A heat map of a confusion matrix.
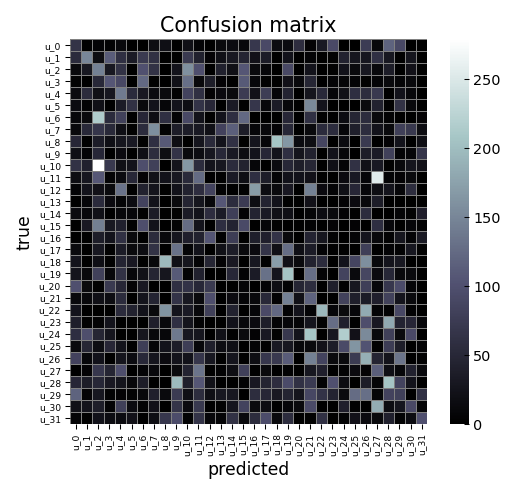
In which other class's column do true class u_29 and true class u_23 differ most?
u_25
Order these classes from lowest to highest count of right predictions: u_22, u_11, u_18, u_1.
u_11, u_1, u_18, u_22
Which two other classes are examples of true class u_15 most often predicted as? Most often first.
u_2, u_10
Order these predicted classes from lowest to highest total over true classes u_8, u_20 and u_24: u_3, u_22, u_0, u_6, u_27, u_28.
u_27, u_6, u_22, u_3, u_28, u_0
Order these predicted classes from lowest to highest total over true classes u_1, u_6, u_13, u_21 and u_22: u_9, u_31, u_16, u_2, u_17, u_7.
u_31, u_16, u_9, u_7, u_17, u_2
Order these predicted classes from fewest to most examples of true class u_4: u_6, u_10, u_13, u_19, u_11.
u_13, u_6, u_19, u_11, u_10
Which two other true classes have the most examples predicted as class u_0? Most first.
u_29, u_20
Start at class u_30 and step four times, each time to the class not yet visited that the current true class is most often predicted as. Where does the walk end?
u_10
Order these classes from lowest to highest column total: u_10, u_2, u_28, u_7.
u_7, u_28, u_10, u_2
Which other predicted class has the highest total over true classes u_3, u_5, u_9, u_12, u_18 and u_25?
u_21
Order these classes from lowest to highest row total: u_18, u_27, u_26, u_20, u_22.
u_27, u_20, u_18, u_22, u_26
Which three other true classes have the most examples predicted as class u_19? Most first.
u_8, u_21, u_17
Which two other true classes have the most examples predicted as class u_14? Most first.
u_7, u_16
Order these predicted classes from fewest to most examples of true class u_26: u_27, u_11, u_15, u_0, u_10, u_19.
u_15, u_10, u_27, u_11, u_0, u_19
